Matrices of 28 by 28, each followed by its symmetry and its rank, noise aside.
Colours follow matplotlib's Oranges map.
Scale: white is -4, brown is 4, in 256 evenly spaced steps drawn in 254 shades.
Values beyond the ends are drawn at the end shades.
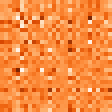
no symmetry, rank three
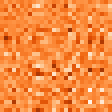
no symmetry, rank three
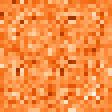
symmetric, rank five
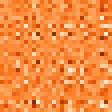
no symmetry, rank three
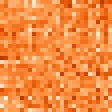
no symmetry, rank five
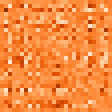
antisymmetric, rank four
